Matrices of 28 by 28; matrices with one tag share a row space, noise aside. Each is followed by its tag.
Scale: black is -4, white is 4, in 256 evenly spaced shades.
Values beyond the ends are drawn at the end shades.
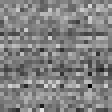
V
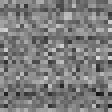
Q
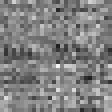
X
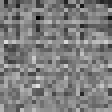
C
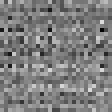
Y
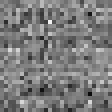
V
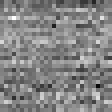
X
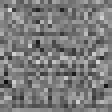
Y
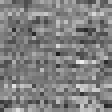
X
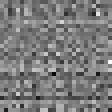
Q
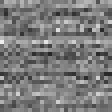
X
